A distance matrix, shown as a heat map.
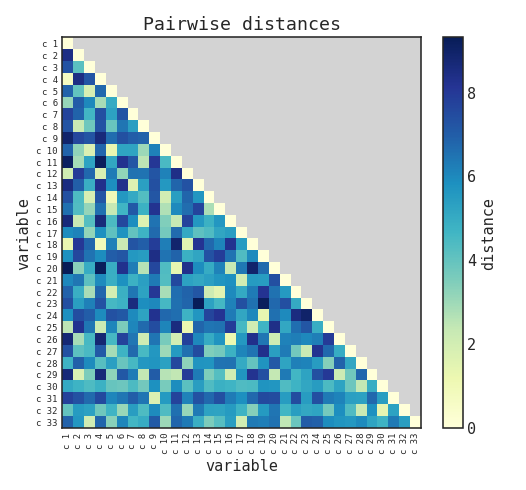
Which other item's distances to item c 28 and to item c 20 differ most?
c 11
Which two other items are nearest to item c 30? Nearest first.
c 32, c 28
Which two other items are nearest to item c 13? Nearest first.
c 7, c 17
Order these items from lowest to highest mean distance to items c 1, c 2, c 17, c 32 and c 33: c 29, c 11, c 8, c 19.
c 8, c 29, c 19, c 11
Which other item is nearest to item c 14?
c 5
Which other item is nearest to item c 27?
c 23
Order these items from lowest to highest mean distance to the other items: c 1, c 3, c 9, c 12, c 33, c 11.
c 3, c 33, c 12, c 11, c 1, c 9
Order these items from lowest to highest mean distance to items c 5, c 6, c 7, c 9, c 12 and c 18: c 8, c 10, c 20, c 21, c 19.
c 10, c 21, c 8, c 19, c 20
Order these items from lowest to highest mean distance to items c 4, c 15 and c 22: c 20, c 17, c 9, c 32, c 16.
c 32, c 17, c 16, c 20, c 9
